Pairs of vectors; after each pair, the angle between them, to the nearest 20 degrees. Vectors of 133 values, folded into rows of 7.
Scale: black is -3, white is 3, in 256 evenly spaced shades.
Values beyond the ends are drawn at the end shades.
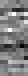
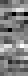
160 degrees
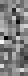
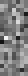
160 degrees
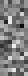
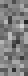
140 degrees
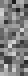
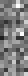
80 degrees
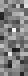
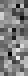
140 degrees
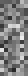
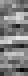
100 degrees
